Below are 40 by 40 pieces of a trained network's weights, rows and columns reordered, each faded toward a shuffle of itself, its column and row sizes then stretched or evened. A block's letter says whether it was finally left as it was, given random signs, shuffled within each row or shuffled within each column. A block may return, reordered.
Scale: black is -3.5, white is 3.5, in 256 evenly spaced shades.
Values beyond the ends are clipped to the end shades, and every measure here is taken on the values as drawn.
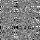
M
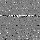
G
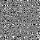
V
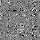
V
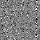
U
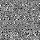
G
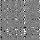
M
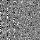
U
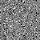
U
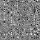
V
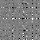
V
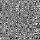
M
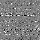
G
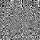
M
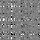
M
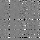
V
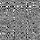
M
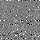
G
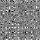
V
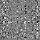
V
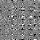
M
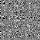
V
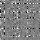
V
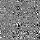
V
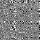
V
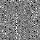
U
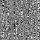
U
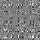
M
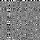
M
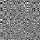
M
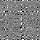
M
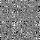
V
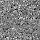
G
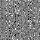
U
